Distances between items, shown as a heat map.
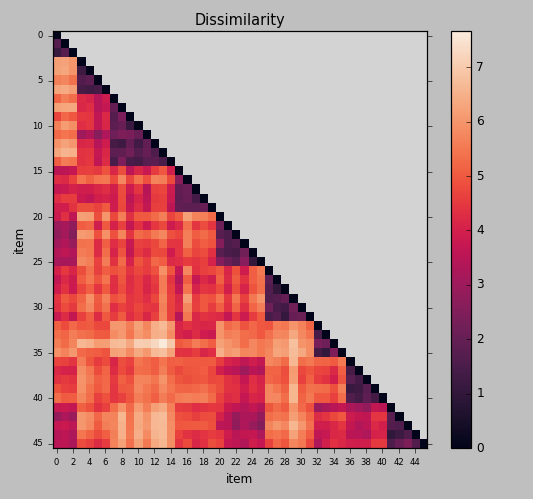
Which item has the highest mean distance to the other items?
34
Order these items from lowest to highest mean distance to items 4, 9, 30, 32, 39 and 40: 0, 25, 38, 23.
38, 23, 25, 0
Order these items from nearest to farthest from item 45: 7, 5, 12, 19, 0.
0, 5, 19, 7, 12
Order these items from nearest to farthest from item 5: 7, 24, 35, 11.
11, 7, 24, 35
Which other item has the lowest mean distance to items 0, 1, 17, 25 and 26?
2
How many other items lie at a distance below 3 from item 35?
3
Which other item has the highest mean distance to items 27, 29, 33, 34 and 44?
13
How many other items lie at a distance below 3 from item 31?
5
